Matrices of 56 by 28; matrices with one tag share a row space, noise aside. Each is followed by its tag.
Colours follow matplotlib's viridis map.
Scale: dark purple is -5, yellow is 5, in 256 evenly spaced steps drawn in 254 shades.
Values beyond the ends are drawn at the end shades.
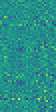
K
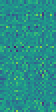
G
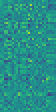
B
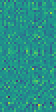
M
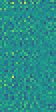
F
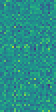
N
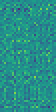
N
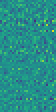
K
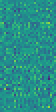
N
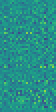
K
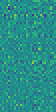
M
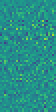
K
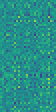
N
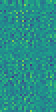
F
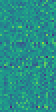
K
